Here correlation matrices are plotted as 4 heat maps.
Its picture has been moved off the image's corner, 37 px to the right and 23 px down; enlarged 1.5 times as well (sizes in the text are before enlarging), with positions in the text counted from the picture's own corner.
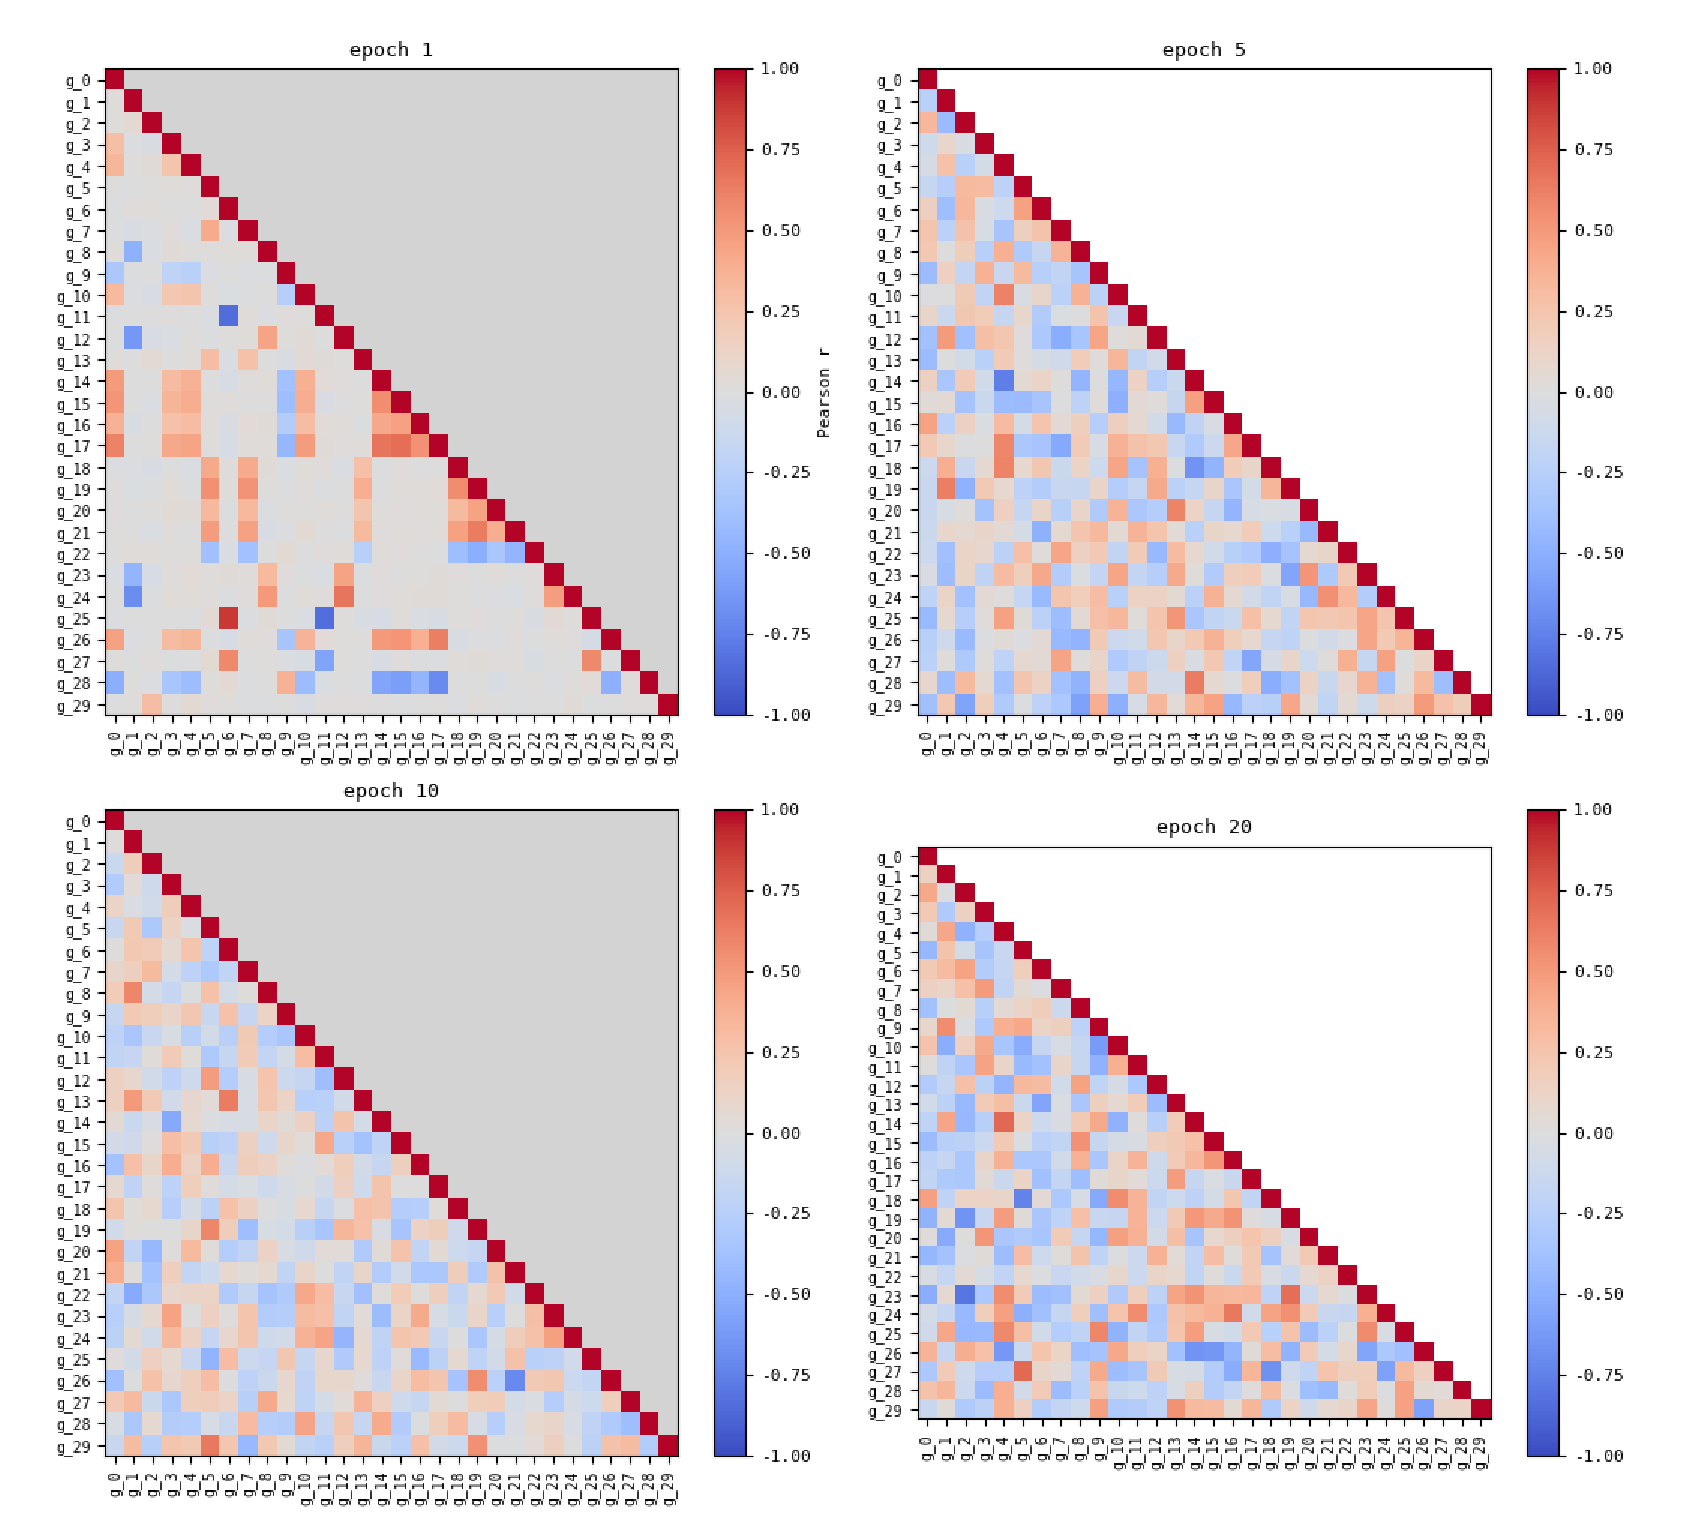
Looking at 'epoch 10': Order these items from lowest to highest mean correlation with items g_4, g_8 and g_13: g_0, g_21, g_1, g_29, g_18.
g_21, g_18, g_0, g_29, g_1
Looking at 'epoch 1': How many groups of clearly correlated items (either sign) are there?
5
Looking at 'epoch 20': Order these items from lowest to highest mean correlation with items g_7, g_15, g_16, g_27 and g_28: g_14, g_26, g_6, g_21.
g_26, g_6, g_21, g_14
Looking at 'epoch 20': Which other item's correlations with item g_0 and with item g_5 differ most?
g_18
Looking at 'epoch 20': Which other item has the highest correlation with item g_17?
g_13
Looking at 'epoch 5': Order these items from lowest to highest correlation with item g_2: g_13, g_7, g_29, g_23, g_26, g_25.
g_29, g_26, g_25, g_13, g_23, g_7
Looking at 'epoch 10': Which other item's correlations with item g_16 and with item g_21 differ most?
g_26
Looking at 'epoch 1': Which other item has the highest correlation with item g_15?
g_17
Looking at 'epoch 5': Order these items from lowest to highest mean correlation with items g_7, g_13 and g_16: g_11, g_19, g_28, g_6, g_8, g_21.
g_19, g_28, g_11, g_21, g_6, g_8
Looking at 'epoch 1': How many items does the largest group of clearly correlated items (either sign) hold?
11
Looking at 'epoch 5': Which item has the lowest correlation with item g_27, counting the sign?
g_17
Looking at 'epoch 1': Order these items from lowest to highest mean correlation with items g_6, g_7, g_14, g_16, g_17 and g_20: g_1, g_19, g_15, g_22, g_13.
g_22, g_1, g_13, g_19, g_15
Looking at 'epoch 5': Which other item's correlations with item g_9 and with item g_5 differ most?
g_6
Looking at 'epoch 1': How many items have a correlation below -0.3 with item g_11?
3
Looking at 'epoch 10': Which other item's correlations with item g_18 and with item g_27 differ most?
g_28
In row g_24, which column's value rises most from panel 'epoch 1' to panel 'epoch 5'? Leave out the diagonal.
g_1
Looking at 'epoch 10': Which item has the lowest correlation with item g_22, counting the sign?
g_1
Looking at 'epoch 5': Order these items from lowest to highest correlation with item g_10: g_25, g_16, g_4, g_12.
g_12, g_16, g_25, g_4
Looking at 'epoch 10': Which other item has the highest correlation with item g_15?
g_11
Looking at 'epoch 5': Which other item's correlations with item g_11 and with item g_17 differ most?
g_4
